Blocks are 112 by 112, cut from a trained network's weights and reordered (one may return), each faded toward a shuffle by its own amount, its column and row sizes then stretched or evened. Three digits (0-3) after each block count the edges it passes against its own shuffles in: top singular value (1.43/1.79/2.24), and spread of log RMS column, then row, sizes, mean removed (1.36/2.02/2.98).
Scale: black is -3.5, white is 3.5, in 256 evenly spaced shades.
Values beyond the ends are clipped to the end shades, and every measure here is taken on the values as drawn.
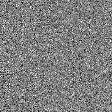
0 2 0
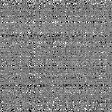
1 2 3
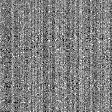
3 0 2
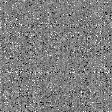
0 1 2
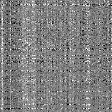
3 2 3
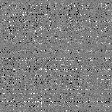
0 2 3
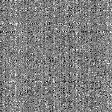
2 1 2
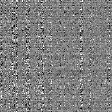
2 3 0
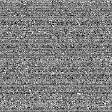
2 1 2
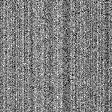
3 1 0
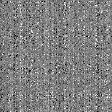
2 2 2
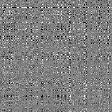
3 3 3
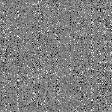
0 3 0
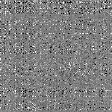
1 2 3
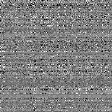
2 2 3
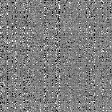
1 3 1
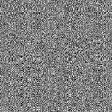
3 2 1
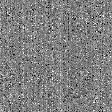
1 2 1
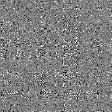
0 3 3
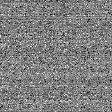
1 1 1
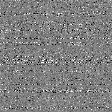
0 0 3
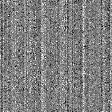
3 2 1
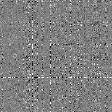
1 3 2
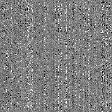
1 3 1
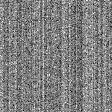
3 1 0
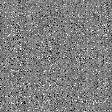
0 1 2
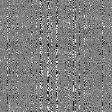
1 3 1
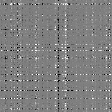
3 3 3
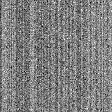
3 0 1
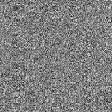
2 1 0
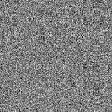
2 1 0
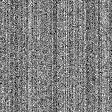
3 1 0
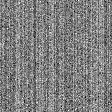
3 0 0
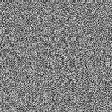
3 0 0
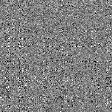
1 2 2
